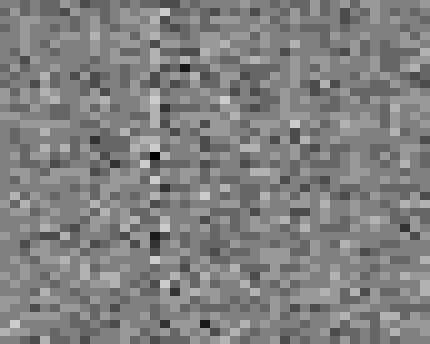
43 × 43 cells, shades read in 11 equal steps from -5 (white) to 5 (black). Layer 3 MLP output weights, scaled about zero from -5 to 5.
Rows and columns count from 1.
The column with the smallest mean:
5
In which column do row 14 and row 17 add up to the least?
40
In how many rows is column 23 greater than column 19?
13
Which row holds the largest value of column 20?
7
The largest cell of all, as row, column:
20, 16
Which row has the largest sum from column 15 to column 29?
9
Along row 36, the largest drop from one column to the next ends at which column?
17
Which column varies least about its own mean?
1
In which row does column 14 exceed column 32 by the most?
31
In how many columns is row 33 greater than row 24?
4
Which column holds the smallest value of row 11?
33
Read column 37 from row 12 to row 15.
1 1 0 -1
